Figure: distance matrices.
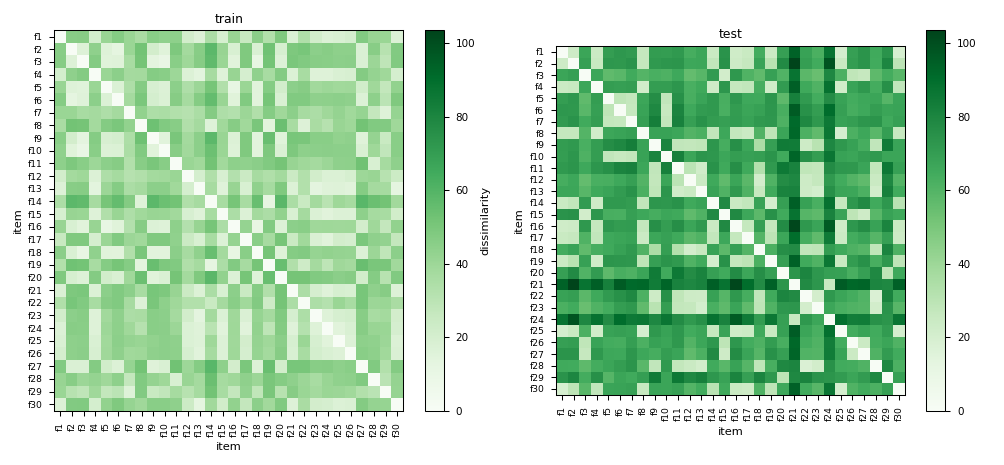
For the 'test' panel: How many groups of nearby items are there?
6
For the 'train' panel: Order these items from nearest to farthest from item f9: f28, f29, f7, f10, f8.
f10, f29, f7, f28, f8
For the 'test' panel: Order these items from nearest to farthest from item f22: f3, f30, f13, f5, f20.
f13, f3, f30, f5, f20
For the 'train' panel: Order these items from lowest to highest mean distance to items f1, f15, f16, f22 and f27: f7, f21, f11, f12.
f12, f21, f7, f11
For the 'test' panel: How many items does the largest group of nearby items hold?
10
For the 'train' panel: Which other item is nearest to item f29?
f7
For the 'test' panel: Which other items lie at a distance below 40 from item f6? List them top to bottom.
f5, f7, f10
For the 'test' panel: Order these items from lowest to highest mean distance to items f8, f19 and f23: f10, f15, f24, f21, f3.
f3, f15, f10, f24, f21
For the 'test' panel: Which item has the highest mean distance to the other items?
f21
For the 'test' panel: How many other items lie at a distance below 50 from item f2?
9
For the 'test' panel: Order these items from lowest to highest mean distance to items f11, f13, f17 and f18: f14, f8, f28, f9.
f28, f9, f8, f14
